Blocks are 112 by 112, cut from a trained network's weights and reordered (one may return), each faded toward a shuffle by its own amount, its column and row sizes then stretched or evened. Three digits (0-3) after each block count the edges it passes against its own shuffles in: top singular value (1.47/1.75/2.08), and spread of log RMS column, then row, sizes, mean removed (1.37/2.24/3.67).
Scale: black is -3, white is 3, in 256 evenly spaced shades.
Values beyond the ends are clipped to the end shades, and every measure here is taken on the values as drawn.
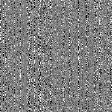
0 3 0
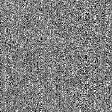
1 2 0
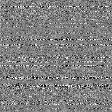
1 0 3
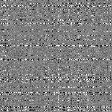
1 2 3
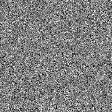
1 1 1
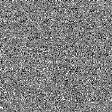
0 1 2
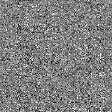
0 2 2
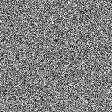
2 0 0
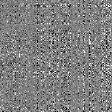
1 3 2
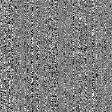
1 3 0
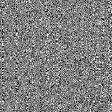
2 2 0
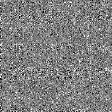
0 2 2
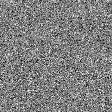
0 0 1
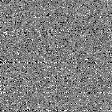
1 1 2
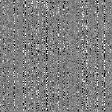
0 3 1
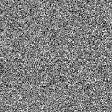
2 1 0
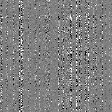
1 3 1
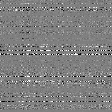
2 1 3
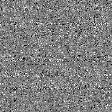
0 1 2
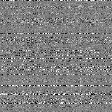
1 1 3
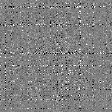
1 2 2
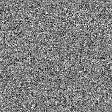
0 0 1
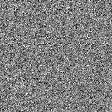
1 0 1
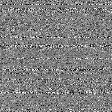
0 0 3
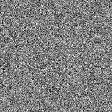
2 0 1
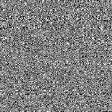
2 0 2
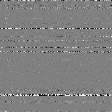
3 0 3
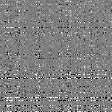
3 2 3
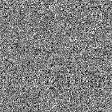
2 1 1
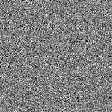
2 0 1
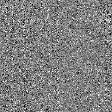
0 2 1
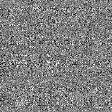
1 1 2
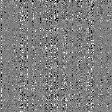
0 3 2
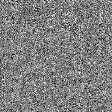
0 2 0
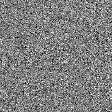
0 1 1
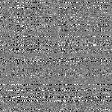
1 2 3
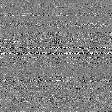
2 1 3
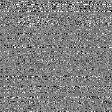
0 1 3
